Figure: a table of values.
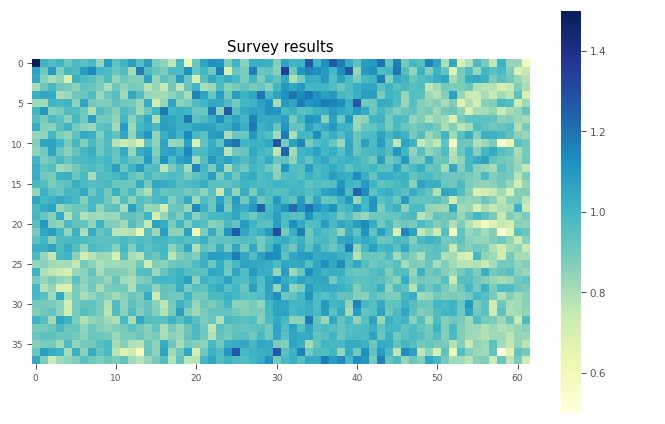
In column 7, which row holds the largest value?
1
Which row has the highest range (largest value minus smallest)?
0
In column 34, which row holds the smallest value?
35
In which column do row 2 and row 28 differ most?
20
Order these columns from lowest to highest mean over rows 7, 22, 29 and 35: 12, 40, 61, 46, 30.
61, 12, 40, 46, 30
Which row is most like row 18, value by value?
4
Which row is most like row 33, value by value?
34
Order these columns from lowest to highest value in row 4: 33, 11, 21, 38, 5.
11, 5, 38, 21, 33
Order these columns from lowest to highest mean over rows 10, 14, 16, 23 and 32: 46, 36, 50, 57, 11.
57, 50, 11, 36, 46
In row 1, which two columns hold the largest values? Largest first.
31, 39
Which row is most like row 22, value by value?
15
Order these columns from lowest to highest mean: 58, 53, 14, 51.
58, 53, 51, 14
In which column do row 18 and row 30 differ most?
28
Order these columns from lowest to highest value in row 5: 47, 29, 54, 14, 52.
54, 52, 47, 14, 29
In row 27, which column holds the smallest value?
52
